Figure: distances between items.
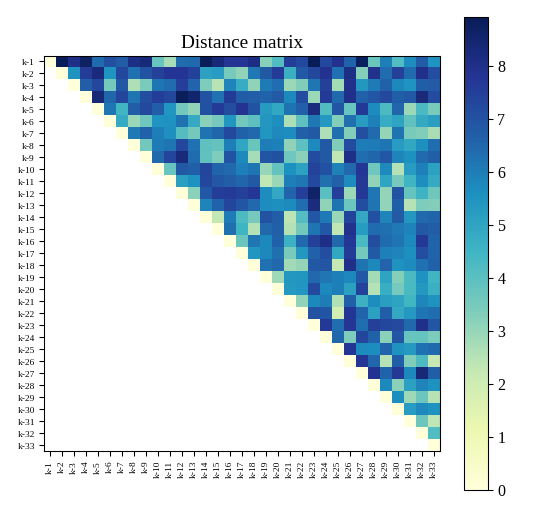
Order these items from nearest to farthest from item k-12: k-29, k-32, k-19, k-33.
k-29, k-33, k-32, k-19
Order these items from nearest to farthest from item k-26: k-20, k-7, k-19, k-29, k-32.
k-29, k-7, k-32, k-20, k-19
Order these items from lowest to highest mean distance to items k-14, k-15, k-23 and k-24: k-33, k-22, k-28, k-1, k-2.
k-22, k-33, k-2, k-28, k-1
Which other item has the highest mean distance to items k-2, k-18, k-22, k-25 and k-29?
k-1
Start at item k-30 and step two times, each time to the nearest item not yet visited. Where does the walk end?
k-19
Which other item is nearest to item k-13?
k-31
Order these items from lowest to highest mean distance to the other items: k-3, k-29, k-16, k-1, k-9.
k-29, k-3, k-9, k-16, k-1
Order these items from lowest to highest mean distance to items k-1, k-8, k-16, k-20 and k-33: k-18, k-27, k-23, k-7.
k-7, k-18, k-27, k-23
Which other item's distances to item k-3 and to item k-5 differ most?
k-15
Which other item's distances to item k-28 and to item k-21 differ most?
k-14
